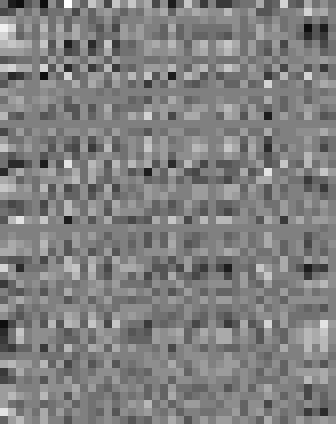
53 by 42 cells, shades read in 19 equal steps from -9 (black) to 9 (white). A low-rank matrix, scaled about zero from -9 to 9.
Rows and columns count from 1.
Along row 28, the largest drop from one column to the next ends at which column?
9
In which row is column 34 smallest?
15
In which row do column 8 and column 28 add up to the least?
1
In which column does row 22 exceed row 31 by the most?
41
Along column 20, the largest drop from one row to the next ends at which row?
10
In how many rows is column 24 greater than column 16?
17
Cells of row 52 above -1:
23
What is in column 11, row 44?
-1
